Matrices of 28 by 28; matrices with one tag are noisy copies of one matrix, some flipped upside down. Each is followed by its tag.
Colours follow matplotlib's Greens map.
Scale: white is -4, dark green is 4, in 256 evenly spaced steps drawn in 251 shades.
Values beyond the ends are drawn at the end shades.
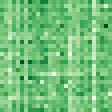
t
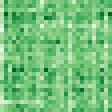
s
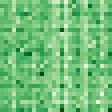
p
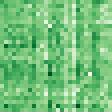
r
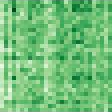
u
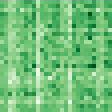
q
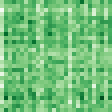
s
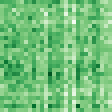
r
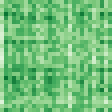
s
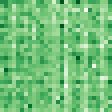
p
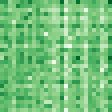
p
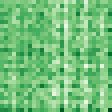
p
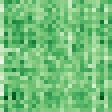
s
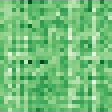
t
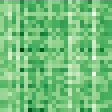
t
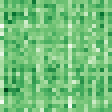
s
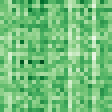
t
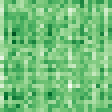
s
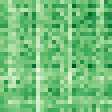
q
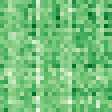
q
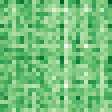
p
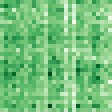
r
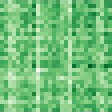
q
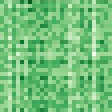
t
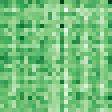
p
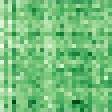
u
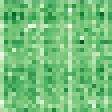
s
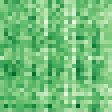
r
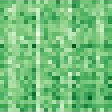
q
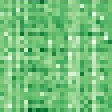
t
